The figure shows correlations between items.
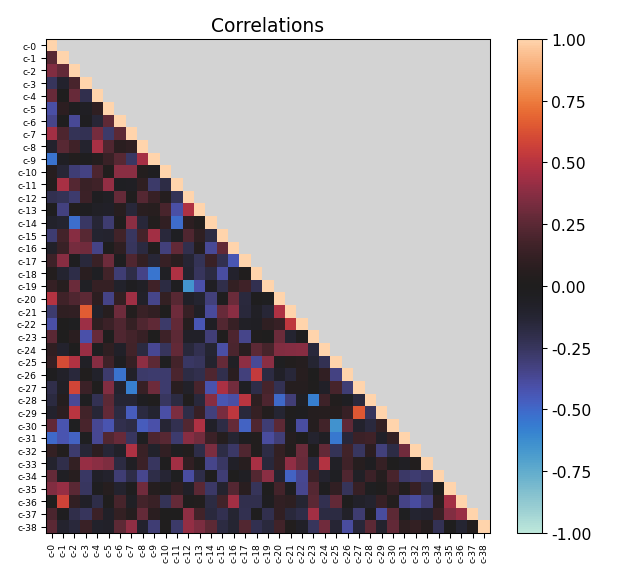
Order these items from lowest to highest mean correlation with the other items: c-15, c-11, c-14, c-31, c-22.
c-14, c-31, c-15, c-22, c-11
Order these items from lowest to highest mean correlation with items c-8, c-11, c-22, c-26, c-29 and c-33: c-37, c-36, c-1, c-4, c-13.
c-13, c-37, c-36, c-1, c-4
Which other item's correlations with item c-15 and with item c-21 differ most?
c-24
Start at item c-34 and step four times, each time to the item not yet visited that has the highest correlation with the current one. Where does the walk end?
c-36
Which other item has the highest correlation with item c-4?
c-8
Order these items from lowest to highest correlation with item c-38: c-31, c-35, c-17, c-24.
c-35, c-31, c-17, c-24
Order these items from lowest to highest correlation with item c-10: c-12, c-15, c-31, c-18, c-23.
c-15, c-18, c-12, c-23, c-31
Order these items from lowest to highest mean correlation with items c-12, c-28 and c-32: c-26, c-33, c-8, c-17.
c-26, c-33, c-8, c-17
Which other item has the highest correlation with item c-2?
c-27
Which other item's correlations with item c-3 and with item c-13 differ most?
c-22
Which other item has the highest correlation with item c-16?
c-29
